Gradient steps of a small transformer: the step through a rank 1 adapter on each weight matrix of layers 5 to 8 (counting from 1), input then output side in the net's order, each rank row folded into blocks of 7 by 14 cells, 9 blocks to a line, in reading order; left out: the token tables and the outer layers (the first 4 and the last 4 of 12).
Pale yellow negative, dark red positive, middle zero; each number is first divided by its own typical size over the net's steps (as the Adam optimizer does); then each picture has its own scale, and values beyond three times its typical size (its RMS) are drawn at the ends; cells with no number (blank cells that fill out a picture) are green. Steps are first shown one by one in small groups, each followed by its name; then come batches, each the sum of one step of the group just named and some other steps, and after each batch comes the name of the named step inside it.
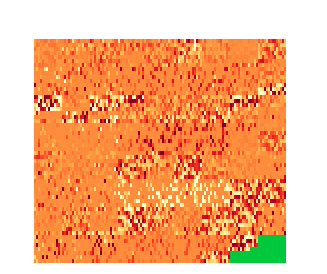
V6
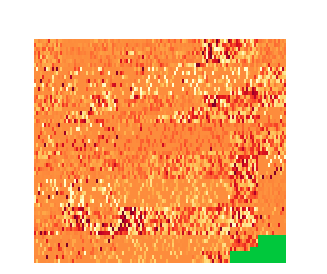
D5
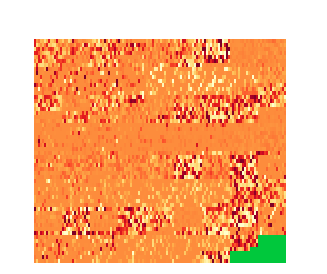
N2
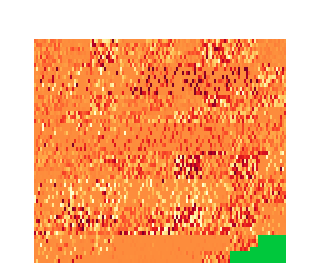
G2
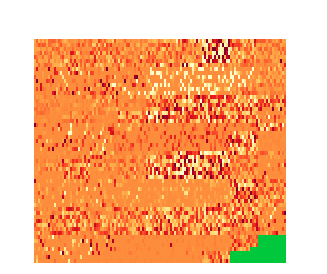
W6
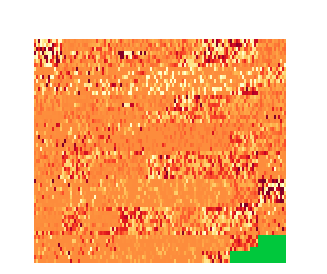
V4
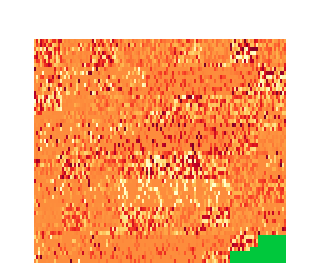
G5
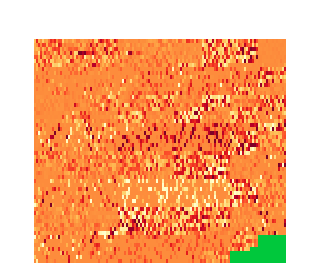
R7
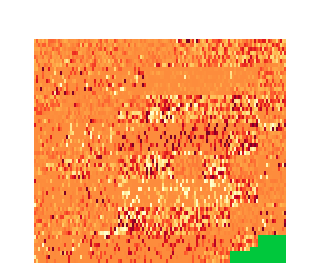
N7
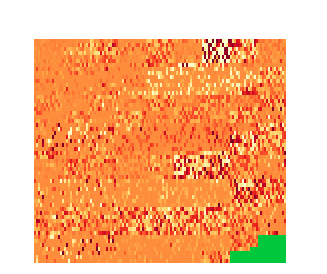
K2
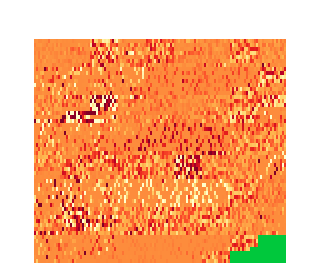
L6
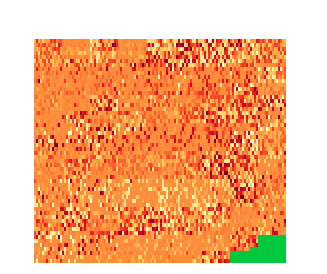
K2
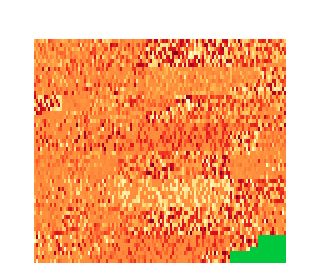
V6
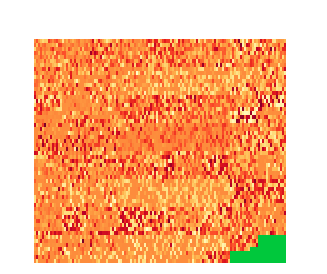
W6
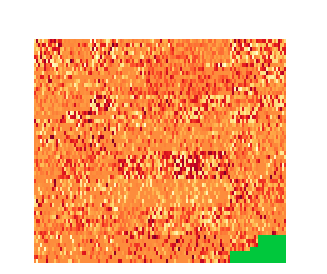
L6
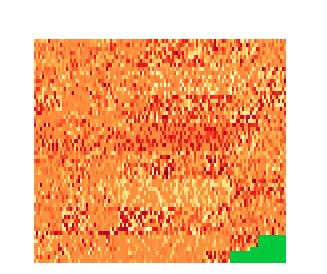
W6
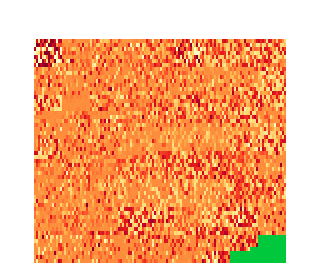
G5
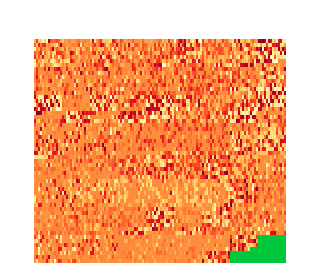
L6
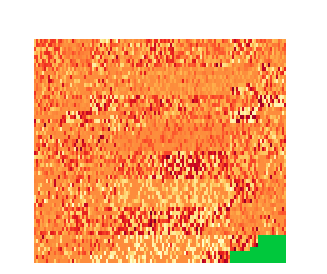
L6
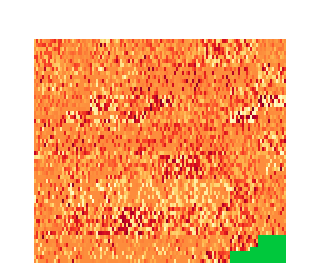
G2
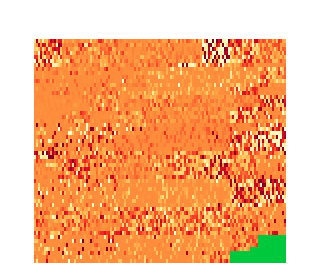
K2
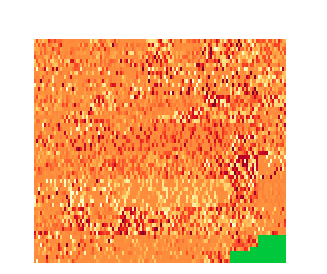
D5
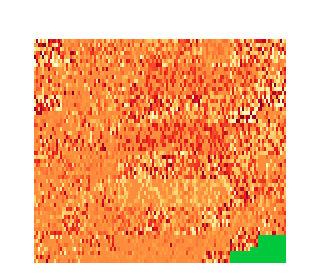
G5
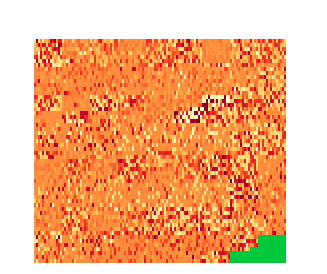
V6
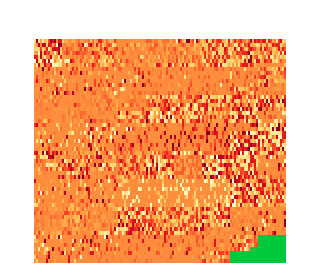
N7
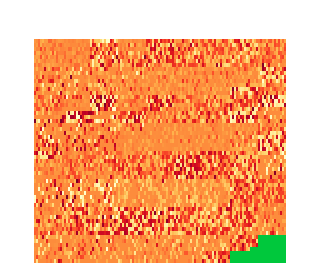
L6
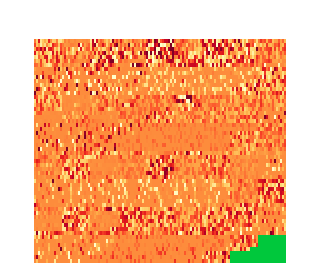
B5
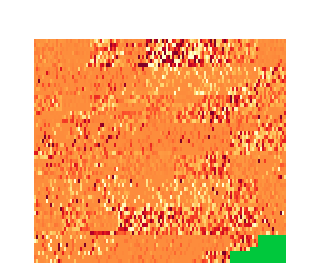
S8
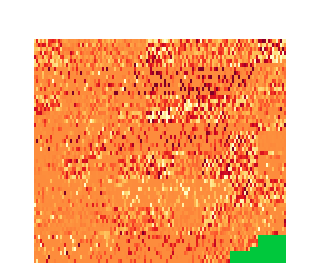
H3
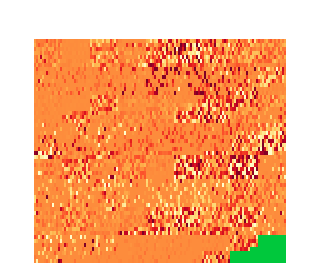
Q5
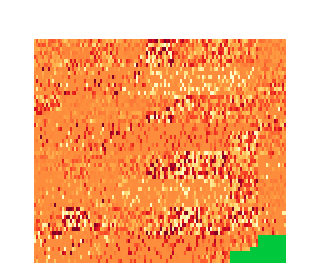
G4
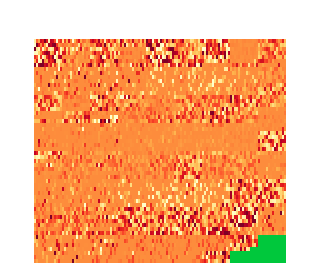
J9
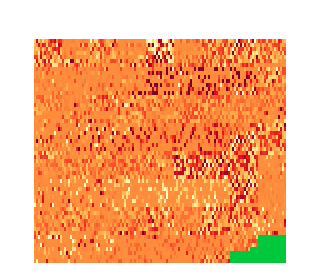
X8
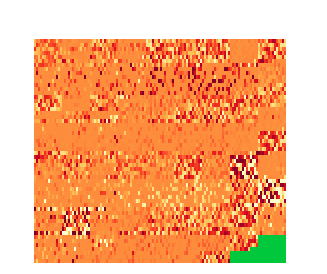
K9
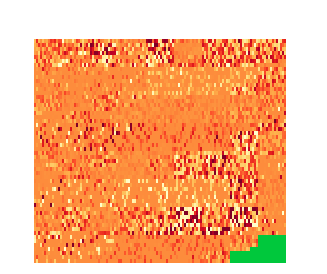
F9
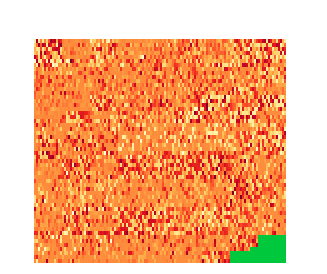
K9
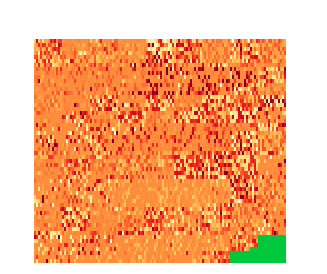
X8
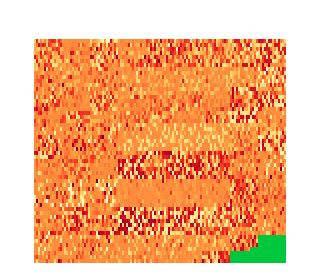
Q5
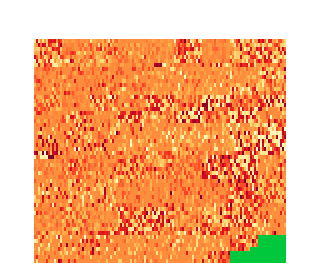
F9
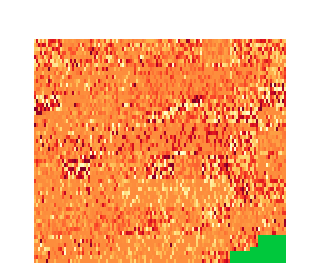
H3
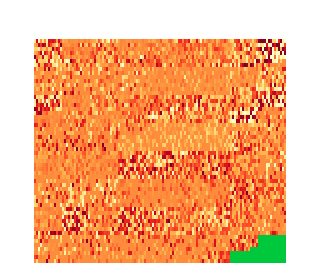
H3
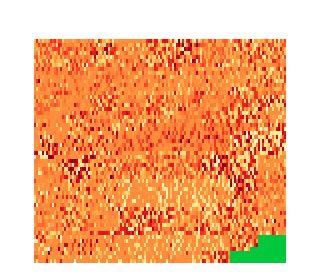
F9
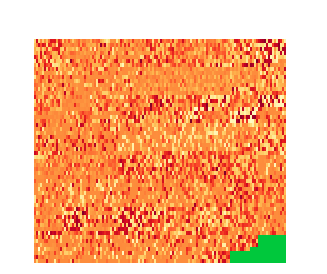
J9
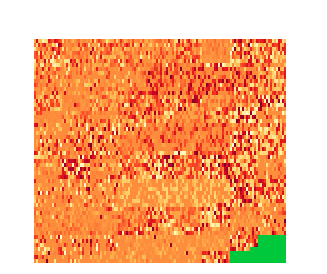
X8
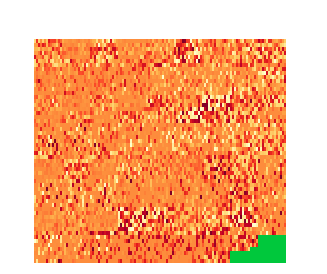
S8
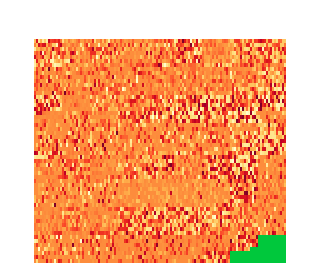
G4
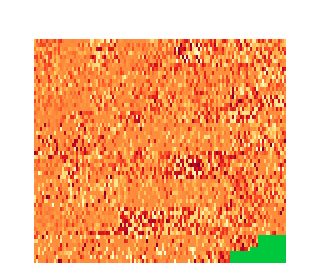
Q5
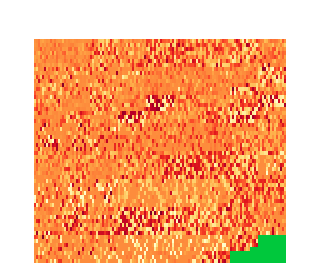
B5
